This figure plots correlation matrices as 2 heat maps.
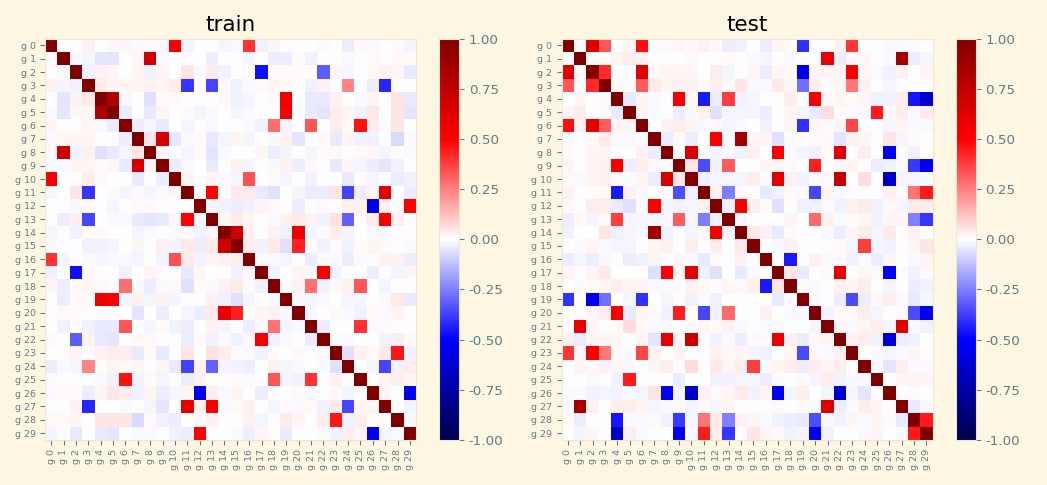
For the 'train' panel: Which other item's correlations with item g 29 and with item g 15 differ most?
g 14
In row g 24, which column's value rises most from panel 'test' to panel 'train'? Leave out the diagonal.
g 3
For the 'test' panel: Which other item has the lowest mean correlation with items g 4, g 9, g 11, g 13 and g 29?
g 28
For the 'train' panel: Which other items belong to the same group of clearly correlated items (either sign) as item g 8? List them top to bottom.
g 1
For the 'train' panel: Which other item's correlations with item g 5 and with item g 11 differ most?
g 4
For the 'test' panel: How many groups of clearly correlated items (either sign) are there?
8
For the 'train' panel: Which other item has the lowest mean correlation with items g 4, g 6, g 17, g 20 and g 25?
g 2
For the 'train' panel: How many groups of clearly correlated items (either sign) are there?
10
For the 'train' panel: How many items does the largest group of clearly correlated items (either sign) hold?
5
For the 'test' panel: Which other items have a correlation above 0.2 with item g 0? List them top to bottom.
g 2, g 3, g 6, g 23
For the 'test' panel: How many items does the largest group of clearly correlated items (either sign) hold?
7
